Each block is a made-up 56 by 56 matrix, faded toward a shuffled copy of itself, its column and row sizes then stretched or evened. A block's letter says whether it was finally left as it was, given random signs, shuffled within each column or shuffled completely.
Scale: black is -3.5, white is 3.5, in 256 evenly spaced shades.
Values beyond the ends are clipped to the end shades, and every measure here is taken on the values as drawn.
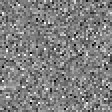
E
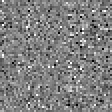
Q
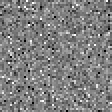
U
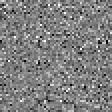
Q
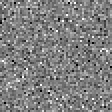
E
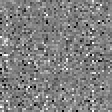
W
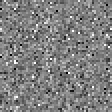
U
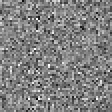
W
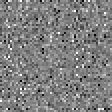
Q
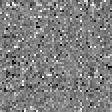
Q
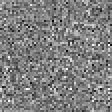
W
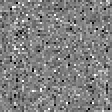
U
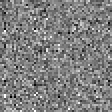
Q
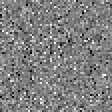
U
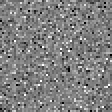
E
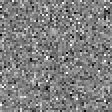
U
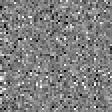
Q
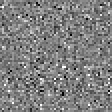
Q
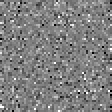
Q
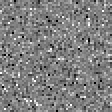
E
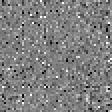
Q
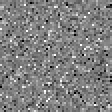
E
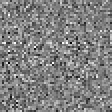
W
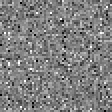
U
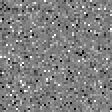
E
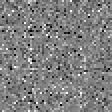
W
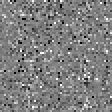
W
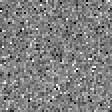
E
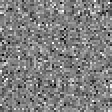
Q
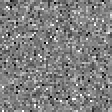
E
